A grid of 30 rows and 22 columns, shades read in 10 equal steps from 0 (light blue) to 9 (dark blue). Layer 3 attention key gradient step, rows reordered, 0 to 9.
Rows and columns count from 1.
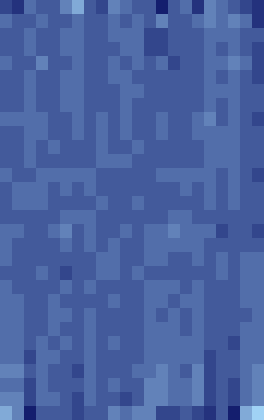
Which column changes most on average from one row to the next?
14
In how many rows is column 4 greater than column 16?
5
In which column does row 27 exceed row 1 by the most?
7
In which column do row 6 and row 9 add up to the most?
22
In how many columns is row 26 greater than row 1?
7
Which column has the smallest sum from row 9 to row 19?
18
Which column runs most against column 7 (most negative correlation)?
2
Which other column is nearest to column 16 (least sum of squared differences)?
8
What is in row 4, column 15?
6
